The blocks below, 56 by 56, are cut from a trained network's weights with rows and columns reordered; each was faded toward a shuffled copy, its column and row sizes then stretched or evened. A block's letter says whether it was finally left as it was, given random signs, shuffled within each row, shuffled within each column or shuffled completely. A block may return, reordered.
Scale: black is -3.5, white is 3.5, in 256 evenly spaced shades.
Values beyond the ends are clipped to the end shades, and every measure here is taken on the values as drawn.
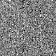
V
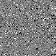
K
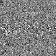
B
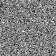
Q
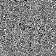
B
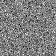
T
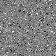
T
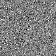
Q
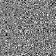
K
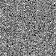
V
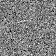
T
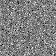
T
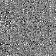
B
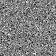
T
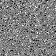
Q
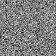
B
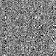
K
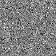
Q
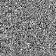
B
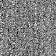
V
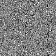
V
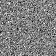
T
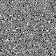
Q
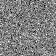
T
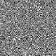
K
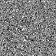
Q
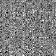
K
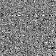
B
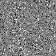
V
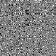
K
